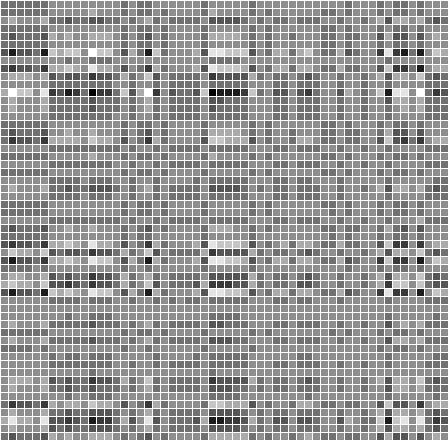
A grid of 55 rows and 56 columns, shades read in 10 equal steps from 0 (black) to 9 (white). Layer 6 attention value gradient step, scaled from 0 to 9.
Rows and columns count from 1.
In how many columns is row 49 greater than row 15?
6
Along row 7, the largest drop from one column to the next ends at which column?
50
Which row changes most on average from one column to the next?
12
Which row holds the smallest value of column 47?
53
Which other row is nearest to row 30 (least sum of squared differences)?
1
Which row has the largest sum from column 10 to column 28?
7
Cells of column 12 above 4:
25
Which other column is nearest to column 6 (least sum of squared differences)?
2
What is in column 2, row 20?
4
